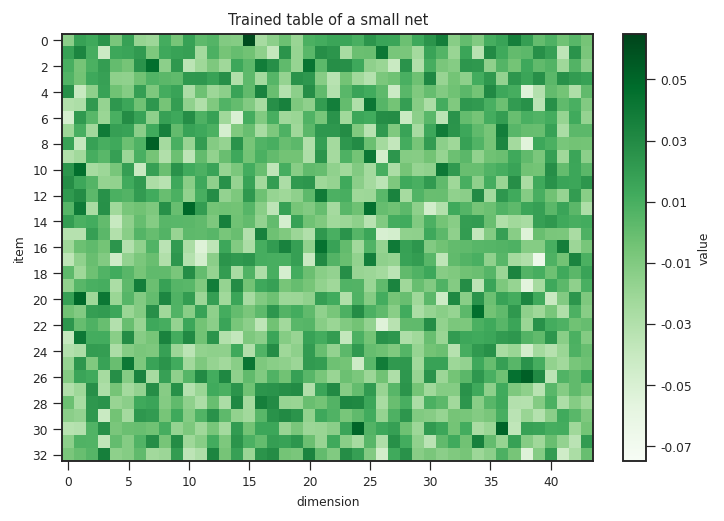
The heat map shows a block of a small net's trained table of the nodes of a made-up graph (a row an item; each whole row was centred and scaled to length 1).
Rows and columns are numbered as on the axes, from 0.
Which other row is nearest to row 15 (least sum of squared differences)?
28
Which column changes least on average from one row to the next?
29
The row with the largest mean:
0
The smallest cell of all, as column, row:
39, 17
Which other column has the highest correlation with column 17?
2
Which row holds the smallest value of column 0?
6
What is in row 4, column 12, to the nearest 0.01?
-0.02
